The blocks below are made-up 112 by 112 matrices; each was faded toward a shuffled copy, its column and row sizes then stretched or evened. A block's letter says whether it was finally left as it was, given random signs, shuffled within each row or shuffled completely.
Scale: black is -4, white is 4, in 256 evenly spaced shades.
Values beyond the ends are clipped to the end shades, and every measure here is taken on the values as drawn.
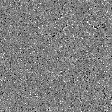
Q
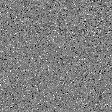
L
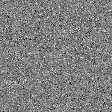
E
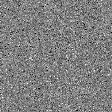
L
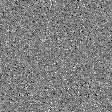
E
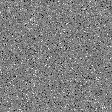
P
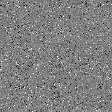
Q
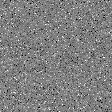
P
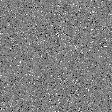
L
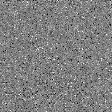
Q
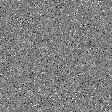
P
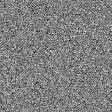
Q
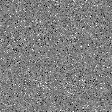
L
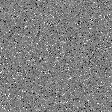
P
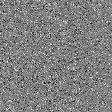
Q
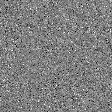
L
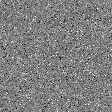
P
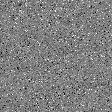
P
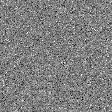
Q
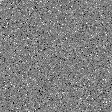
P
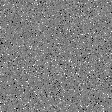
P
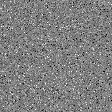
E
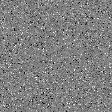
L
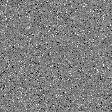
L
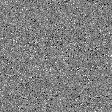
E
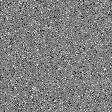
P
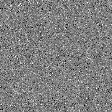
L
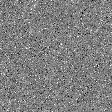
P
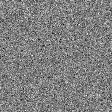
E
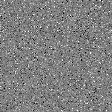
Q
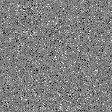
Q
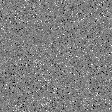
E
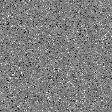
L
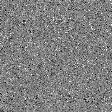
L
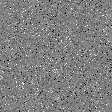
P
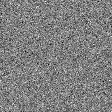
P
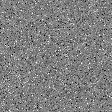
P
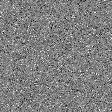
P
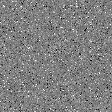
L
